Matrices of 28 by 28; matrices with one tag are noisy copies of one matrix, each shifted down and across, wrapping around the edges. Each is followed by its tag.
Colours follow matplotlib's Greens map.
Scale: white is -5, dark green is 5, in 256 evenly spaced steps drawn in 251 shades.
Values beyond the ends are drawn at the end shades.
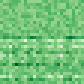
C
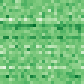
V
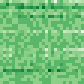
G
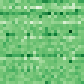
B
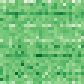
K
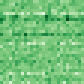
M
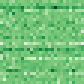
B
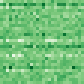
B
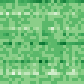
K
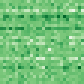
V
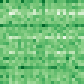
K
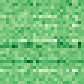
M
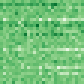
G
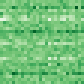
K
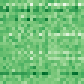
G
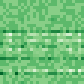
C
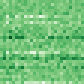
G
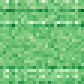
C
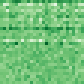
C
